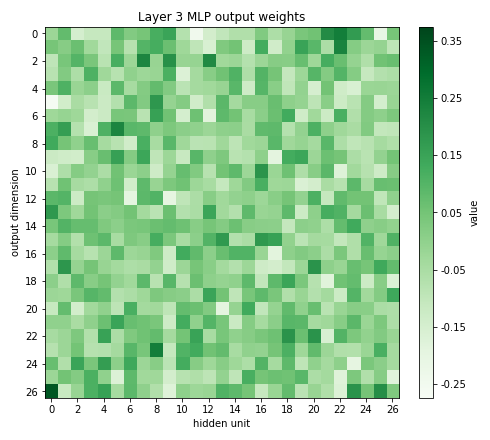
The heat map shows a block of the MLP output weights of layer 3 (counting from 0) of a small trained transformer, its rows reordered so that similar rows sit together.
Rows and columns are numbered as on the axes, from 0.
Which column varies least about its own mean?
24
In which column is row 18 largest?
18
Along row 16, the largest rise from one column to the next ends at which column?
10
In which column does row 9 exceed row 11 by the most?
19
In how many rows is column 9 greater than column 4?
13
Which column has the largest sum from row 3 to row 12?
16
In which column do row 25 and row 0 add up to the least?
11
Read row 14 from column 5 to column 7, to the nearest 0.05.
0 0.05 0.05
